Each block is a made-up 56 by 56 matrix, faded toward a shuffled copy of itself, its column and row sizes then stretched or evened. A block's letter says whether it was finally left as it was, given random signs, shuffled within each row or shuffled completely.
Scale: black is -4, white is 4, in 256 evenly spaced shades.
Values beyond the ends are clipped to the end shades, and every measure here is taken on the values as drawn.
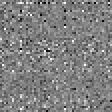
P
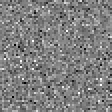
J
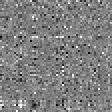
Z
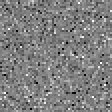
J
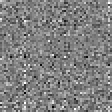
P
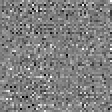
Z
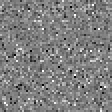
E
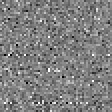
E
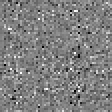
P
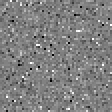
J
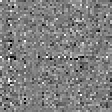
P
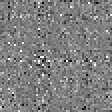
P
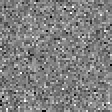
J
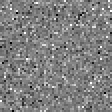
J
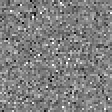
J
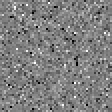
J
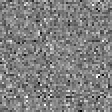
Z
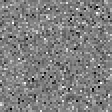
J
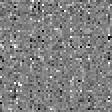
P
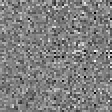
Z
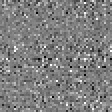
P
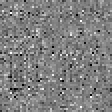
Z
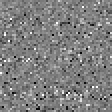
E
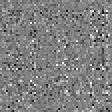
P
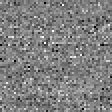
E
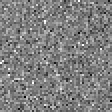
J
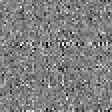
Z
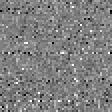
E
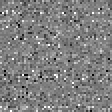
E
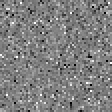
J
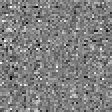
P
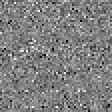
E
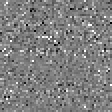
E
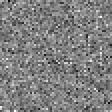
J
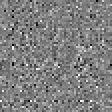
Z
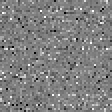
E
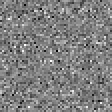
E
